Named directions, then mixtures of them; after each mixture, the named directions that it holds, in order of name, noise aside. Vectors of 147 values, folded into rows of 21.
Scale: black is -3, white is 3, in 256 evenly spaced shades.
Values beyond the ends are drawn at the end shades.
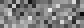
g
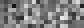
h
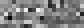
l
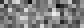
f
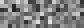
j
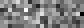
f, j, l.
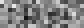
f, h.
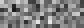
j.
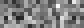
f, g, h.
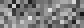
g.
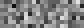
h.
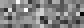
f, j, l.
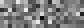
j, l.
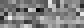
l.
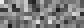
j.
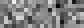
f, g, h.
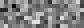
h, j.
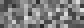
h.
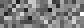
g, j, l.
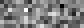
f, h, l.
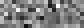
f, l.
